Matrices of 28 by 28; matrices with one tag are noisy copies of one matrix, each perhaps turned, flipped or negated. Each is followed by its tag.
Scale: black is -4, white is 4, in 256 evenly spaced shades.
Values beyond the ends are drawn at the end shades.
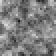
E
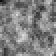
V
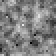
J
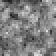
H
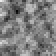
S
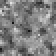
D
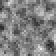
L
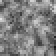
H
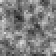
J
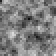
J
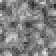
D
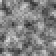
D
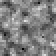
D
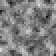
D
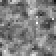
E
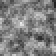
V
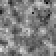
D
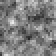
J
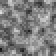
D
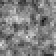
J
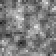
J
